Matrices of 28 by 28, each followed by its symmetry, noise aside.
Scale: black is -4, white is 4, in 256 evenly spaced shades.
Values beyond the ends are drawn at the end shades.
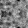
mirrored top to bottom.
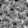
no symmetry.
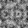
mirrored top to bottom.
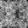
mirrored top to bottom.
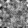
antisymmetric.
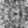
mirrored top to bottom.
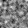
antisymmetric.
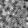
no symmetry.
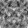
mirrored left to right.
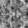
mirrored top to bottom.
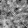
no symmetry.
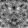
mirrored left to right.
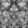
mirrored left to right.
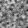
no symmetry.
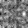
mirrored top to bottom.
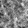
no symmetry.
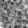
no symmetry.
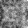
mirrored top to bottom.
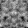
mirrored left to right.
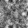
mirrored top to bottom.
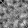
symmetric.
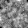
symmetric.
